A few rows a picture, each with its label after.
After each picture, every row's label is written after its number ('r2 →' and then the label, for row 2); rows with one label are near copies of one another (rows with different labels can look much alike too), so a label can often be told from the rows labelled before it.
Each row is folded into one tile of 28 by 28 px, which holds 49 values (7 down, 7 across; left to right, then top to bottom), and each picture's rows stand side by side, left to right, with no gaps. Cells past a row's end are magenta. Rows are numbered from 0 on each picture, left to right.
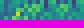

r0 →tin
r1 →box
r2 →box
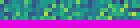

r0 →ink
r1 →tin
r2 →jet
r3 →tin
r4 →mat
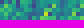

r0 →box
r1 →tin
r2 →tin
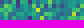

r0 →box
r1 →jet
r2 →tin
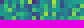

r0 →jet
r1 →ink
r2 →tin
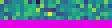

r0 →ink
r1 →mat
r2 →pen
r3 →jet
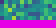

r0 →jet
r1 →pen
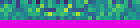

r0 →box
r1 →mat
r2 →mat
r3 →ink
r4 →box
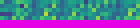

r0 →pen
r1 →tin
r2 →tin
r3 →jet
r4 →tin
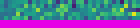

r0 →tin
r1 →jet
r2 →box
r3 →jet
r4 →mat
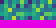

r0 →jet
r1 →jet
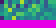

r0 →jet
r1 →box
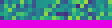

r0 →jet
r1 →tin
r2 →pen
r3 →ink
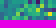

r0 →tin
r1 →mat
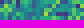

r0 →box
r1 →tin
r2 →pen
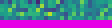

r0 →mat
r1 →mat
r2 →ink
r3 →tin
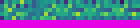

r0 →jet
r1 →tin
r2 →mat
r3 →mat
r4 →mat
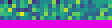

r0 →mat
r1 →ink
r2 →jet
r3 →tin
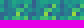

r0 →tin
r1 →tin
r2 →tin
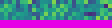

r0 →box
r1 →ink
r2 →box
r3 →pen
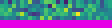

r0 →mat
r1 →pen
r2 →mat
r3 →box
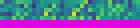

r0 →pen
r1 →tin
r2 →tin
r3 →ink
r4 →box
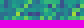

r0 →tin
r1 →pen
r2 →tin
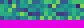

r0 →mat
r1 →pen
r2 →pen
